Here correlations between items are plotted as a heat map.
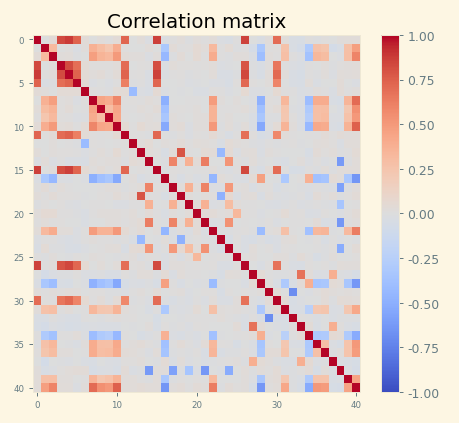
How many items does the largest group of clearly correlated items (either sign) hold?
15
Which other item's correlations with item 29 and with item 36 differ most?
32
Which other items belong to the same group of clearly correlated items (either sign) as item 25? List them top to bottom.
20
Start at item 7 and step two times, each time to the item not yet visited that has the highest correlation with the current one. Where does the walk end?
10
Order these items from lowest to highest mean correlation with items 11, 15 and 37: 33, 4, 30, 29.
29, 33, 30, 4
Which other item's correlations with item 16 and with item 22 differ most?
40
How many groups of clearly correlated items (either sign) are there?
8
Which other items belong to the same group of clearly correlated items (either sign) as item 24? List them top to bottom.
14, 17, 19, 21, 38
